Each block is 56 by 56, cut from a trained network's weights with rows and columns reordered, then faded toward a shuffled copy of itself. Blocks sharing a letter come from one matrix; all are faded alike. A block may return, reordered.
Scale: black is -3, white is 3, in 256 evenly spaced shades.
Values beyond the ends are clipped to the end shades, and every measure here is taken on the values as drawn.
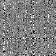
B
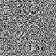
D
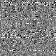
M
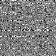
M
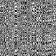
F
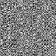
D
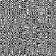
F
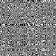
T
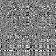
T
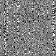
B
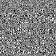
M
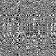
T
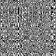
F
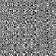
T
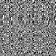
F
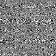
M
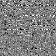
M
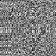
D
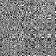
F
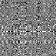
T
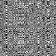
F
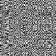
D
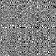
T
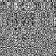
D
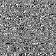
M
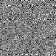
M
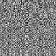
D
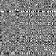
T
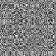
D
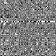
T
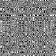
T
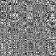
F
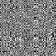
F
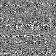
M
